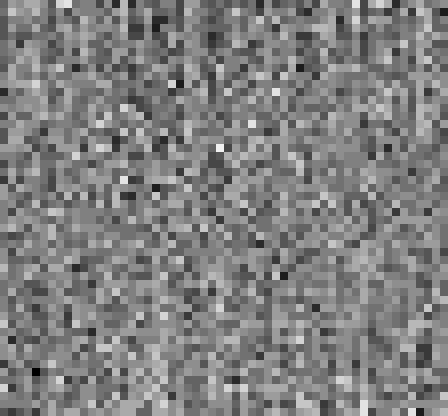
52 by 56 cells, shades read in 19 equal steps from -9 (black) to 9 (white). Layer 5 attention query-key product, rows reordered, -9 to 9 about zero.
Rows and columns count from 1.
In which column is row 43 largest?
38
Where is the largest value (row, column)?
19, 28
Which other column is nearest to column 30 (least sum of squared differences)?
51
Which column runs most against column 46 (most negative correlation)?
53
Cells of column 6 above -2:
38
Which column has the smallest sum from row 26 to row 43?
34
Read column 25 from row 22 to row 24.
3 -1 -1
